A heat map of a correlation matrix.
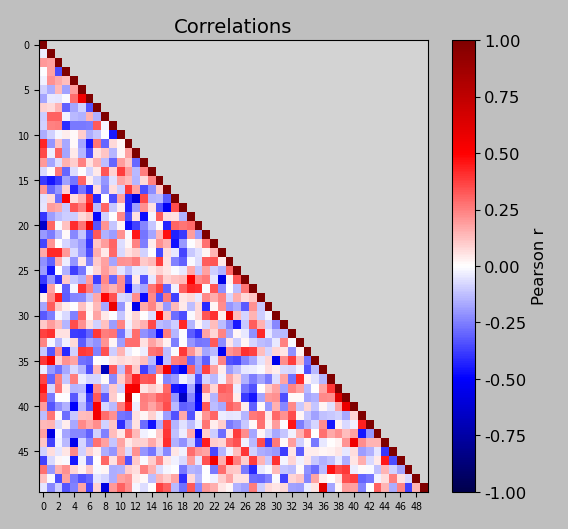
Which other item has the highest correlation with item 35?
1
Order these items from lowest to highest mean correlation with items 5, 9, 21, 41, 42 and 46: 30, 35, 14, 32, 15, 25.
35, 14, 25, 15, 32, 30
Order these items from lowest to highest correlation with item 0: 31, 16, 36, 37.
36, 31, 16, 37
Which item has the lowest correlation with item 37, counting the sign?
42
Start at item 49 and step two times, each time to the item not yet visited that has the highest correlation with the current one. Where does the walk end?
16
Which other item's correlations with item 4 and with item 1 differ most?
32
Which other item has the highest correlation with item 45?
26
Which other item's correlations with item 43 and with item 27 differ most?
20
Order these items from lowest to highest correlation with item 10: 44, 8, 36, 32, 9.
9, 32, 36, 8, 44
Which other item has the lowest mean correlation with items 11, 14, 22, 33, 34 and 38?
17
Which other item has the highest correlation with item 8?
28
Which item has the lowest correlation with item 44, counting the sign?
4
